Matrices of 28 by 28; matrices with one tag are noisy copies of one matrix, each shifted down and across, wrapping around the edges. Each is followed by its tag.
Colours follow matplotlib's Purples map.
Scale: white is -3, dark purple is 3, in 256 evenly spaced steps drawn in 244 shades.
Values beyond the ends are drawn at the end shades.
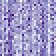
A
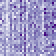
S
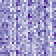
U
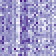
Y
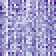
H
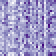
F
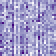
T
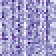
U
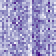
Y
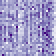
H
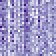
A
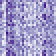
Y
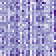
T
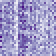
Y
